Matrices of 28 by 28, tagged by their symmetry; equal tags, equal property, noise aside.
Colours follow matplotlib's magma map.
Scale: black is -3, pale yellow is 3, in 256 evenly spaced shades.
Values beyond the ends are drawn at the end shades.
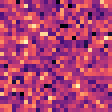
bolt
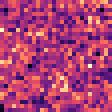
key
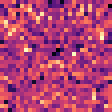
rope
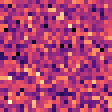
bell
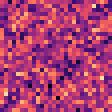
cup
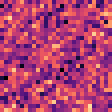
cup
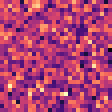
cup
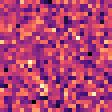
key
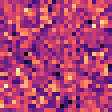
key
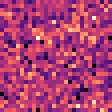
key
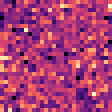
key
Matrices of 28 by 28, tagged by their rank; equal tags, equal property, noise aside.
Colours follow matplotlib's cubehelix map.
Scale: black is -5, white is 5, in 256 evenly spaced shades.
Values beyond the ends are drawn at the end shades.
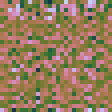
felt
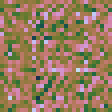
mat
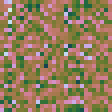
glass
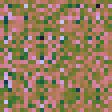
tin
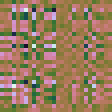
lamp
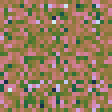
felt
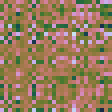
felt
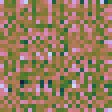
glass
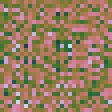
glass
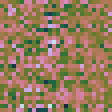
felt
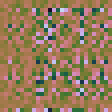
tin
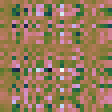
lamp
